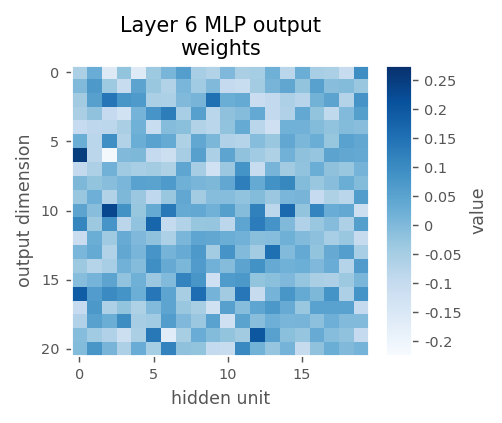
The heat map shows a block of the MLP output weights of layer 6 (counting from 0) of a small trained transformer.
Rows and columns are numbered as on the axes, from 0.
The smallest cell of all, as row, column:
6, 2
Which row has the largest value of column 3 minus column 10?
18
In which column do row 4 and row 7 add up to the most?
11
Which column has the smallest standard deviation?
15
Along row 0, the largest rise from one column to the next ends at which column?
19
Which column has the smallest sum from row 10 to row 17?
9
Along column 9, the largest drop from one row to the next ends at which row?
3
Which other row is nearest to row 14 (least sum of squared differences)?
8
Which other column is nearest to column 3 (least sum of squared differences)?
17
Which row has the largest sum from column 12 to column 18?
10
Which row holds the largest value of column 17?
16
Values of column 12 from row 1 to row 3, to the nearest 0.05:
-0.05 -0.1 0.05
